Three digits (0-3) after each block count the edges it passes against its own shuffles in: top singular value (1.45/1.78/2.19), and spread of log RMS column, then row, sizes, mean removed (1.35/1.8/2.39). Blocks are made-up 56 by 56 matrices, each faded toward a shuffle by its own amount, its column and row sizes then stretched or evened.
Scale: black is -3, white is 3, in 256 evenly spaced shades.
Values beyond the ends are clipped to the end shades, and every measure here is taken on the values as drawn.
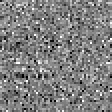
1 0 1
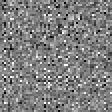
2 2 1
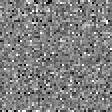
1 0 2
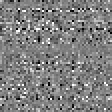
2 2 3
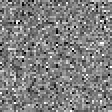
0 1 1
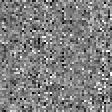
1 3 1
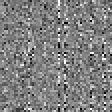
2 3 1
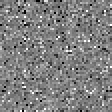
0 0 1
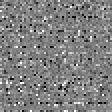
0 1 3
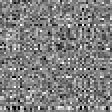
3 1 3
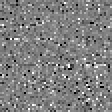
0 0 1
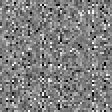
2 3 0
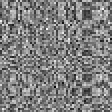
3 1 0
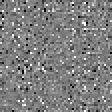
1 2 1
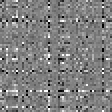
3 3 3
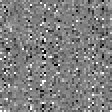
0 3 0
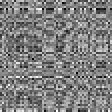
3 0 3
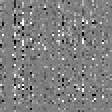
2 3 2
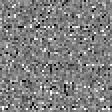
0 0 2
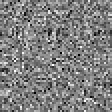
2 1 0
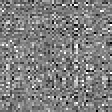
3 2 1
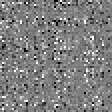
1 3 2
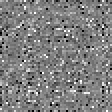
2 1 2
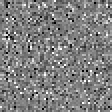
1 1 1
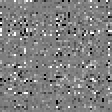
0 3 3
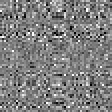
3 1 3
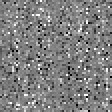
0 2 0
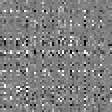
3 3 3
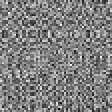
3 0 1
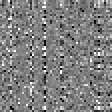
3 3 0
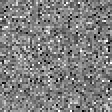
0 1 0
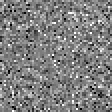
1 1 0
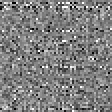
2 0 3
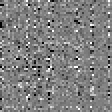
2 3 2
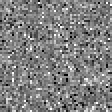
1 1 0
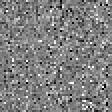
0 2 0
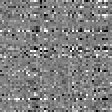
3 2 3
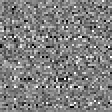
1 0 3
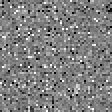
1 0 1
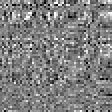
3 1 3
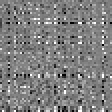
3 3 3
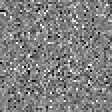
0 1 1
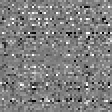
2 1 3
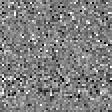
1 0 2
